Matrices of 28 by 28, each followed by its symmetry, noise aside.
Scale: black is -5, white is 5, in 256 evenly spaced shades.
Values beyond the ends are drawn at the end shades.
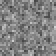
mirrored top to bottom.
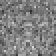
mirrored left to right.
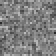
same after a half turn.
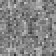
mirrored top to bottom.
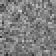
no symmetry.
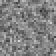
symmetric across the other diagonal.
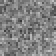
symmetric.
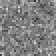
symmetric across the other diagonal.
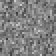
same after a half turn.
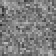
same after a half turn.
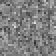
no symmetry.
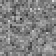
symmetric.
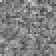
no symmetry.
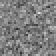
no symmetry.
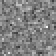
no symmetry.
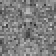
mirrored left to right.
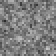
symmetric.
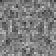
mirrored left to right.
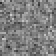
antisymmetric.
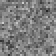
symmetric.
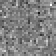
symmetric.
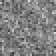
antisymmetric.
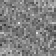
same after a half turn.
